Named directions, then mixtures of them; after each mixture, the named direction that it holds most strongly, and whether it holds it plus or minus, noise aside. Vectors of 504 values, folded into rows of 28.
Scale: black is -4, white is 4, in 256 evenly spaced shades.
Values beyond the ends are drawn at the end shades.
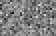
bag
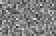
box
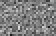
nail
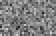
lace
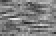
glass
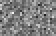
bag, minus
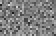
bag, plus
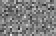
nail, minus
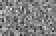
lace, plus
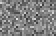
box, plus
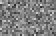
box, plus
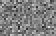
nail, minus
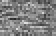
glass, minus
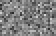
bag, plus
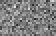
box, minus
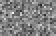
bag, minus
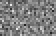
lace, minus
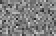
box, minus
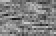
glass, minus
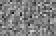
bag, plus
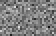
nail, plus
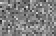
box, plus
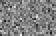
box, minus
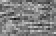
glass, minus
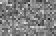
box, plus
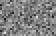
bag, plus
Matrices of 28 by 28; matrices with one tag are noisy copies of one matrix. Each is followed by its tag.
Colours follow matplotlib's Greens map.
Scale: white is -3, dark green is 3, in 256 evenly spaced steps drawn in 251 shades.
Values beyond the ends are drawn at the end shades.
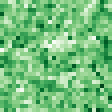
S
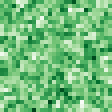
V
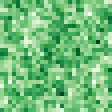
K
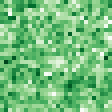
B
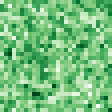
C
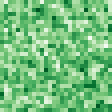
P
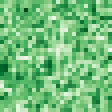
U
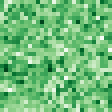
U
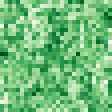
K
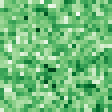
P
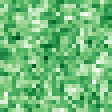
K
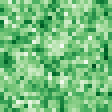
S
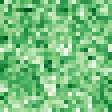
U
